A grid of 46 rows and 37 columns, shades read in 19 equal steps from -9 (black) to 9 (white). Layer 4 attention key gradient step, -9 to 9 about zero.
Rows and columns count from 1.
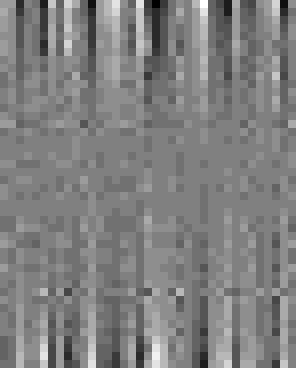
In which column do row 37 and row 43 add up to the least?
9
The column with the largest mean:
1
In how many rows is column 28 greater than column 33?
17
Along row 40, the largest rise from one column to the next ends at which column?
36
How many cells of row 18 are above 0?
5
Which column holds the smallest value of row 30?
35
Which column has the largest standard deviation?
20
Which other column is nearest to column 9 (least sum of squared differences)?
18
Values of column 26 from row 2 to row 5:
7 5 4 4
